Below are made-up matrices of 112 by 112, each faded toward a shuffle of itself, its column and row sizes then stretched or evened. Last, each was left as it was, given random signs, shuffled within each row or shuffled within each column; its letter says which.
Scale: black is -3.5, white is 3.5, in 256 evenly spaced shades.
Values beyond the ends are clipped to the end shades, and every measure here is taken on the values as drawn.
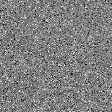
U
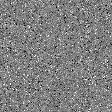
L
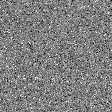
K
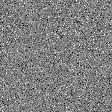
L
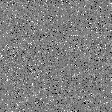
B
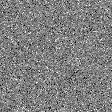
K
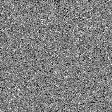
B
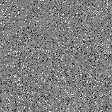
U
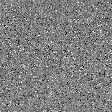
K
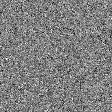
K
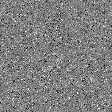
B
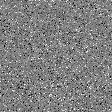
K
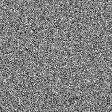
U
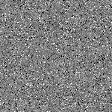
B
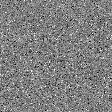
K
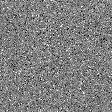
L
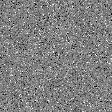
B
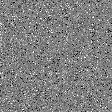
L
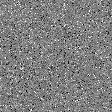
L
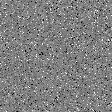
L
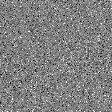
B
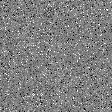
L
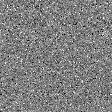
K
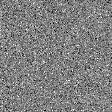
B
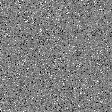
L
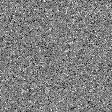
K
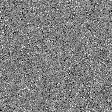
L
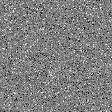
U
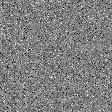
K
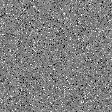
L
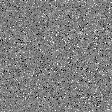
B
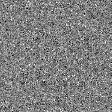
U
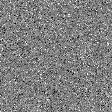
L
